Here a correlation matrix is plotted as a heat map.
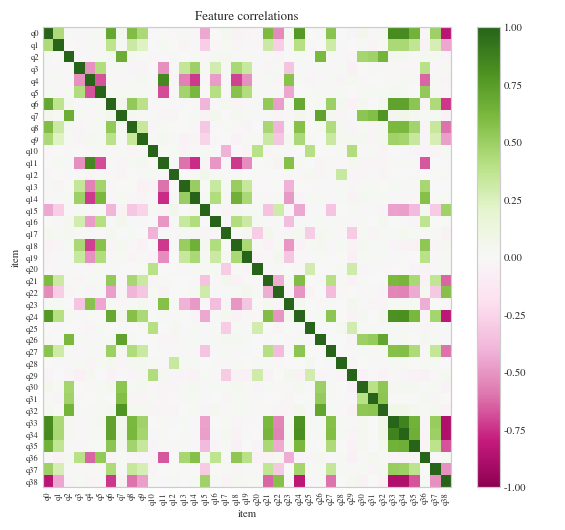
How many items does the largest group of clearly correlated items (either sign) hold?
15
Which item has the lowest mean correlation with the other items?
q38
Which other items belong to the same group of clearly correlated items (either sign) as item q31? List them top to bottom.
q2, q7, q26, q30, q32
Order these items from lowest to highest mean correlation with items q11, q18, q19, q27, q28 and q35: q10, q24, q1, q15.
q15, q10, q1, q24
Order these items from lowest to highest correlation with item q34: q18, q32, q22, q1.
q22, q18, q32, q1
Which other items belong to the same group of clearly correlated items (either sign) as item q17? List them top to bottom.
q10, q20, q25, q29
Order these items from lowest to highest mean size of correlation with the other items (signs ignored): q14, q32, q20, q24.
q20, q32, q14, q24
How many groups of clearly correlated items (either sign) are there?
5
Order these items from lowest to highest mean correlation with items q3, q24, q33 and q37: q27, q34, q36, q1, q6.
q36, q1, q27, q6, q34
